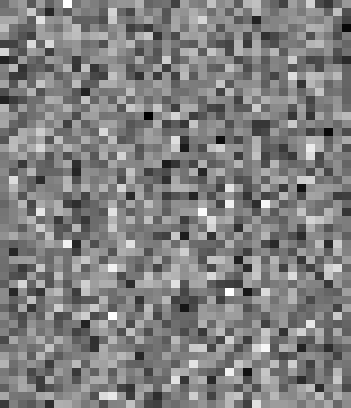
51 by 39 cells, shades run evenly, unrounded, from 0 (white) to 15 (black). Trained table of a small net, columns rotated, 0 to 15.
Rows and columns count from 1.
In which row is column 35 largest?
15
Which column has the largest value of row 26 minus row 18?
29
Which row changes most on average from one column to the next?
34
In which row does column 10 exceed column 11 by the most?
41
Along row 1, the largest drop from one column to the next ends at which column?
8
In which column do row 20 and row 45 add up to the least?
14
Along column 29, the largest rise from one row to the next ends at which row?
3
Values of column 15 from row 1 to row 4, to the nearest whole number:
6 11 8 11
